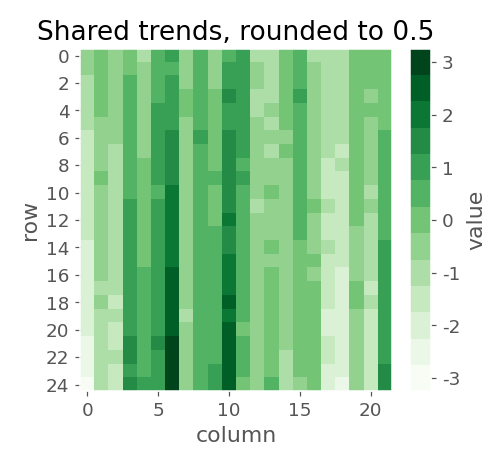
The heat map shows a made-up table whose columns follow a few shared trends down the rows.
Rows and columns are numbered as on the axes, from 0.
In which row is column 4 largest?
24
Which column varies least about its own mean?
8
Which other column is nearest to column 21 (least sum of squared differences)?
3
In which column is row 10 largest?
6
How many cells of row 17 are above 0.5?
5
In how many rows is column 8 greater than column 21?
7
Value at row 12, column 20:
-1
